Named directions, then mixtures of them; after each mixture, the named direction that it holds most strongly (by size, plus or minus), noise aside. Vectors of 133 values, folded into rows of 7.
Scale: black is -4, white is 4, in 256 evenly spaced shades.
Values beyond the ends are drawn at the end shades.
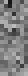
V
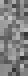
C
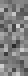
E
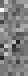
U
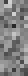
V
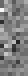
U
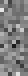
E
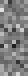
E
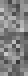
C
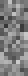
C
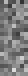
C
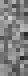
C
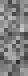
C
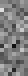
E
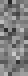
V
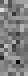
U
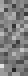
E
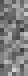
C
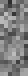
V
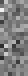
U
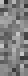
C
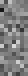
E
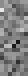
U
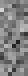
C
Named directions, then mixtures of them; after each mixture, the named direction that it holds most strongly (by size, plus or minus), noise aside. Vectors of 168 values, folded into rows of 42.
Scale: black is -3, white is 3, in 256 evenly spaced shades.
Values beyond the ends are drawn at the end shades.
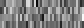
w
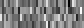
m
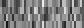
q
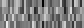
q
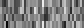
q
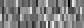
m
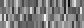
m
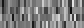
q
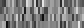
w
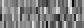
m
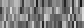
q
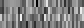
w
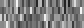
m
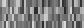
q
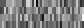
w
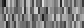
q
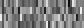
m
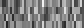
q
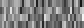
q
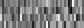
m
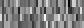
m
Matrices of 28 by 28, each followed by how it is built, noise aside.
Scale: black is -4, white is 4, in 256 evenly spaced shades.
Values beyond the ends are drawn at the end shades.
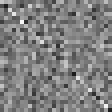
diagonal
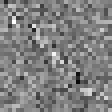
banded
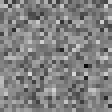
repeating columns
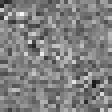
banded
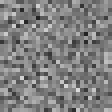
repeating rows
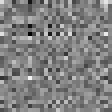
low rank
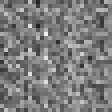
repeating rows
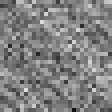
Toeplitz
